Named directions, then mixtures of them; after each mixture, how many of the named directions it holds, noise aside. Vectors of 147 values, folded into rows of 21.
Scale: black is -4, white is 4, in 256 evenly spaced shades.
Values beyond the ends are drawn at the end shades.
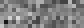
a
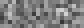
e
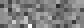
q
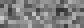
two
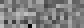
three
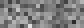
two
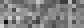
one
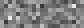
three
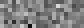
three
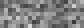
two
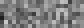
two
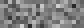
three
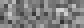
one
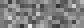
three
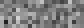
two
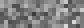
three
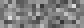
three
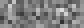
one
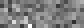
one
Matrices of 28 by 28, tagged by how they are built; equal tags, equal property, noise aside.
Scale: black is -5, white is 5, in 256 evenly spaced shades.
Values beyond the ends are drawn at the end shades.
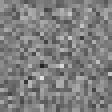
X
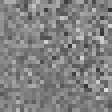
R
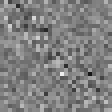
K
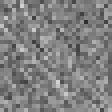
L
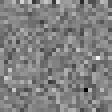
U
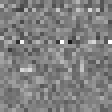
U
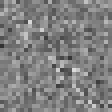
K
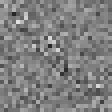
K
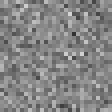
L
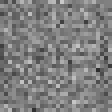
X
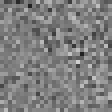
R
